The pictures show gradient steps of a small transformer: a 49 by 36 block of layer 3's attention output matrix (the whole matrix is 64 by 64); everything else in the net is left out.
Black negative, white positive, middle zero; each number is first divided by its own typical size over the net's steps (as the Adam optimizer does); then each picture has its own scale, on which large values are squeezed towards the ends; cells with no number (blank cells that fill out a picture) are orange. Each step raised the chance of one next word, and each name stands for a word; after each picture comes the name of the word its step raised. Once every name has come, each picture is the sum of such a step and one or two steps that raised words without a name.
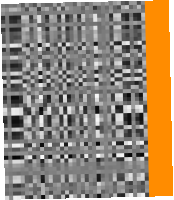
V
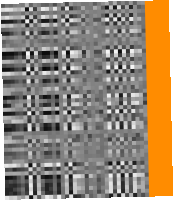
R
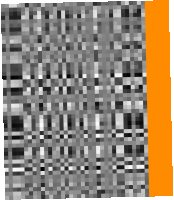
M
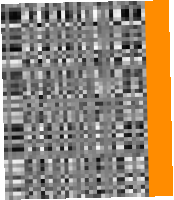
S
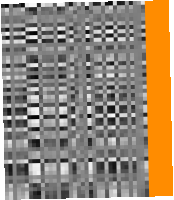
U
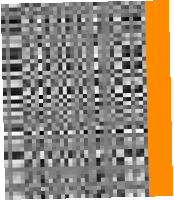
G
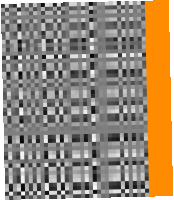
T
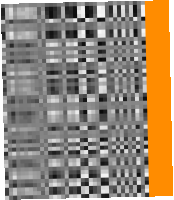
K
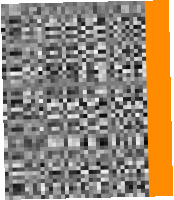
R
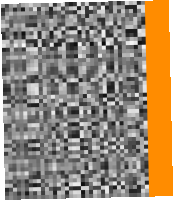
K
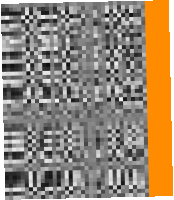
T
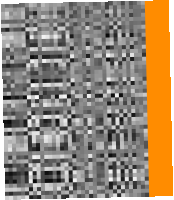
V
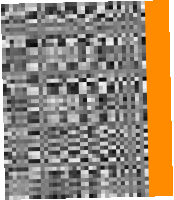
G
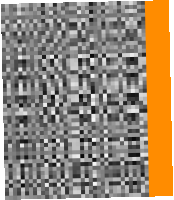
V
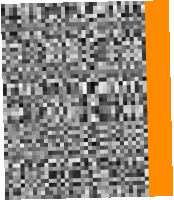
K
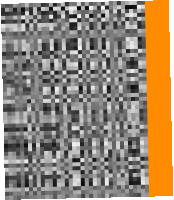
S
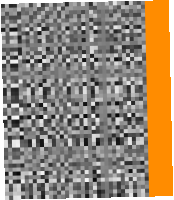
U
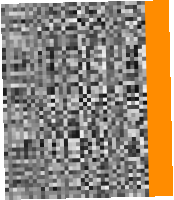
G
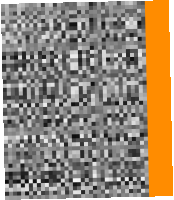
T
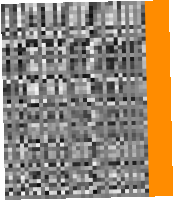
K
